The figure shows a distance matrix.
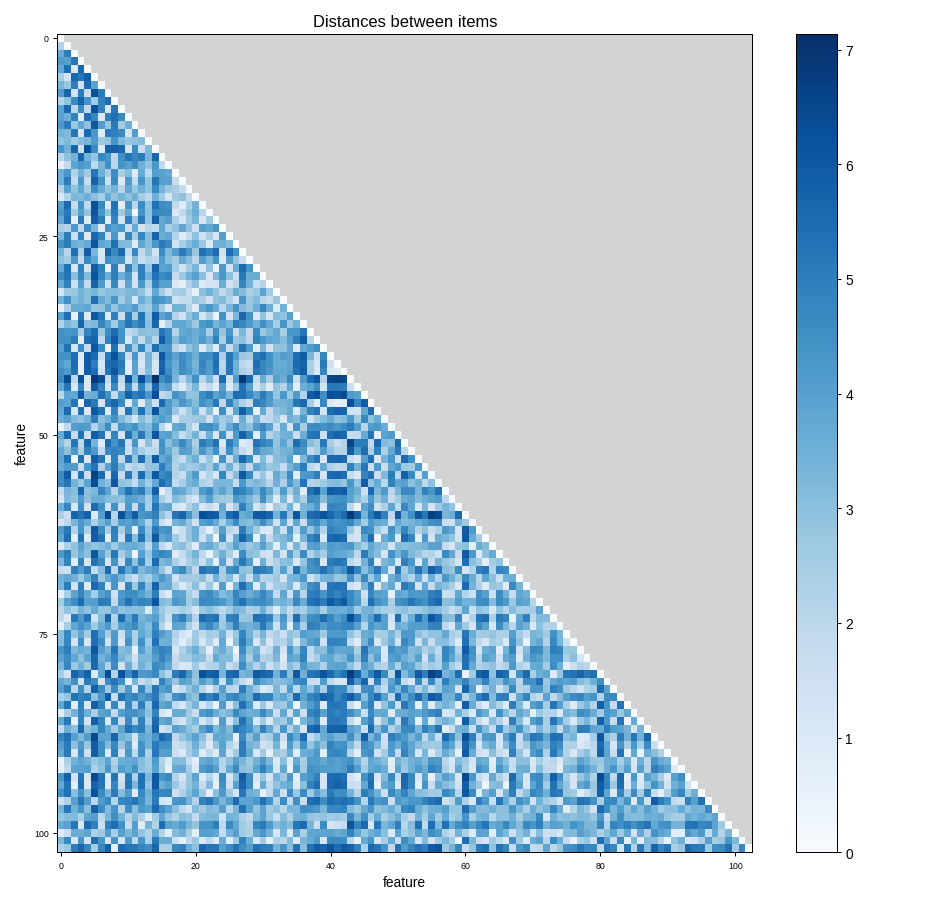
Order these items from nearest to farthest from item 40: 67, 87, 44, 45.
67, 44, 87, 45
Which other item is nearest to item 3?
46
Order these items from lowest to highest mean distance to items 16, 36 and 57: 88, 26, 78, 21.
21, 78, 26, 88
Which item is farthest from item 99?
43
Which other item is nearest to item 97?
75
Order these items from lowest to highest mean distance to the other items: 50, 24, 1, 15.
24, 50, 15, 1
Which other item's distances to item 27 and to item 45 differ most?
14
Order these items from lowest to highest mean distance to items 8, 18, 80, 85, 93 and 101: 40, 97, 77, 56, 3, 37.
97, 77, 56, 37, 3, 40
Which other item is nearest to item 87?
57
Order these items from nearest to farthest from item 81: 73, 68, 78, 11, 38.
38, 68, 78, 11, 73
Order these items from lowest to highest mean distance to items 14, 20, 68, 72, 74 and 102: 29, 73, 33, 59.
73, 33, 59, 29
